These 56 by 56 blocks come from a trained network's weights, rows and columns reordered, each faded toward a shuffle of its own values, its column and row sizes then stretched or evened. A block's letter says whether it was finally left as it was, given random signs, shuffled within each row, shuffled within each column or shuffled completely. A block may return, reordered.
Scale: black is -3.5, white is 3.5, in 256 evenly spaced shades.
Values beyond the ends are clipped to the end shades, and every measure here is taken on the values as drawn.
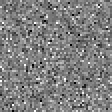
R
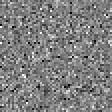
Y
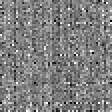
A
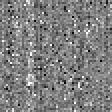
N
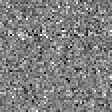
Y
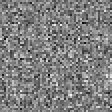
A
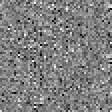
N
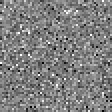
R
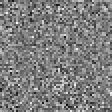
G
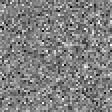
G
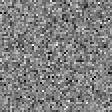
R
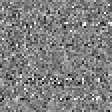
Y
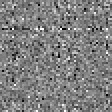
G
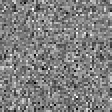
A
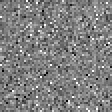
R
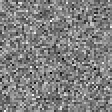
R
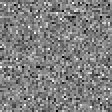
Y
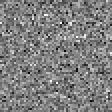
Y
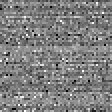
Y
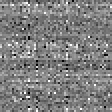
A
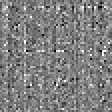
A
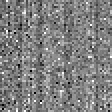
N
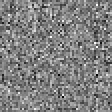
G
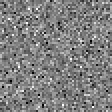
R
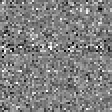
G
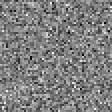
R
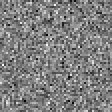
R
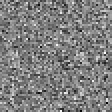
G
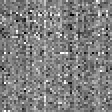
A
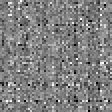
A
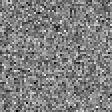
R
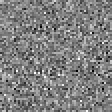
Y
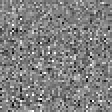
G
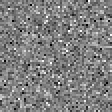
R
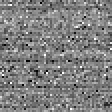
Y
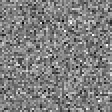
Y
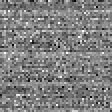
Y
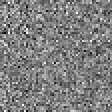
A
